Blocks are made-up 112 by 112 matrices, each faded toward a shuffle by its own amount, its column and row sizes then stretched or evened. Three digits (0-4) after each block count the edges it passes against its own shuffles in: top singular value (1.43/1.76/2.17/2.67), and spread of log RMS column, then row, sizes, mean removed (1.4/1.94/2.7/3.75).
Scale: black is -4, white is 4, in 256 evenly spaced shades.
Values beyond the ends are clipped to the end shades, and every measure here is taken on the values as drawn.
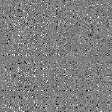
2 3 3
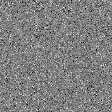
1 1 0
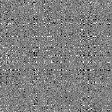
3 3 3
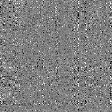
3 3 2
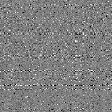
4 1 3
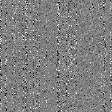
1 4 0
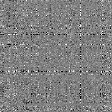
3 3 3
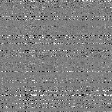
2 2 4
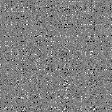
2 3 3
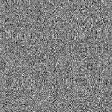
3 2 0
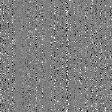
2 4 0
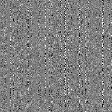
3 4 0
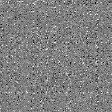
1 3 2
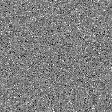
1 1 0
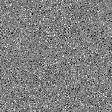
2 0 0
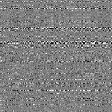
4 1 4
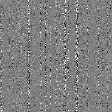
1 4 1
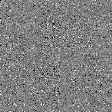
0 2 2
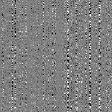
4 4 1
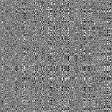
4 4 2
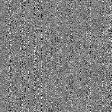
0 4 0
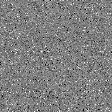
0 0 2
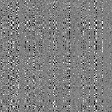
4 4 2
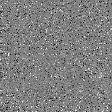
2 1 2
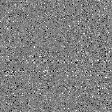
1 2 2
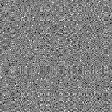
4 0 1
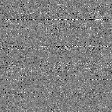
2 1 3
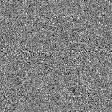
1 1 1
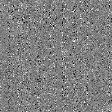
1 3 1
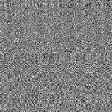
4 1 2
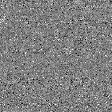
1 0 2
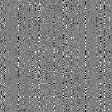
4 4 2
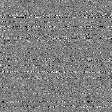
1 1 4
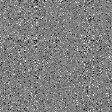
2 2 1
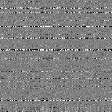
4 0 4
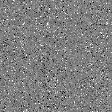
0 2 0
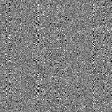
3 3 0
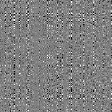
4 4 2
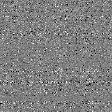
1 1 3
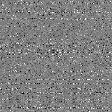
3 0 3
